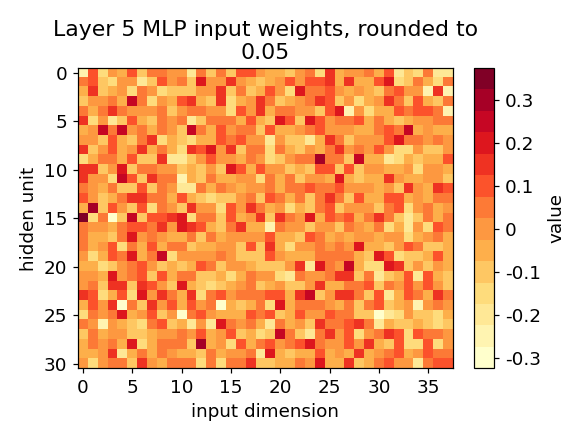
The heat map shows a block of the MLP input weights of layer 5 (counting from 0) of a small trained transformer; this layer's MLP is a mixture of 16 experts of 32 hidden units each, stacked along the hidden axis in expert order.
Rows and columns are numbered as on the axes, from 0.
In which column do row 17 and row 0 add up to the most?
5
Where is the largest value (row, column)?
15, 0
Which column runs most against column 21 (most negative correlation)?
3
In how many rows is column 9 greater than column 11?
12
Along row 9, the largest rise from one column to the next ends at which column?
28
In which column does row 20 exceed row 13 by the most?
27
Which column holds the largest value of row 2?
22
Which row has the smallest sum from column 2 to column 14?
26
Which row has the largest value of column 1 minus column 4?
24
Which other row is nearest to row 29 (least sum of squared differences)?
18
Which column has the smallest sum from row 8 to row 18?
33
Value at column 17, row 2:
-0.1
